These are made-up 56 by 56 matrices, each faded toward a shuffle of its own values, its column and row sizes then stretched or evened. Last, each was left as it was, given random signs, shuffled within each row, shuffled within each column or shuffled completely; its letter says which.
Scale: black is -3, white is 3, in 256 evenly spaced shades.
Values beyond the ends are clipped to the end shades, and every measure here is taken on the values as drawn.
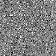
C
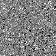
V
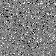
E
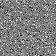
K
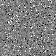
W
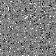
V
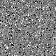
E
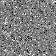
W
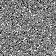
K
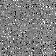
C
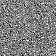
E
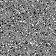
E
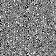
W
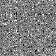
C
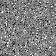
W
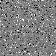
E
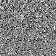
E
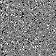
V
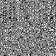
C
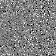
V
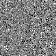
W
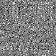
C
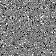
E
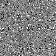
V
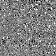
V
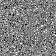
W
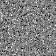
W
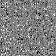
C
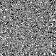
V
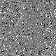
W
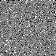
E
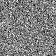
K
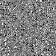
W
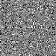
C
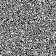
E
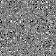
C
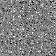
V
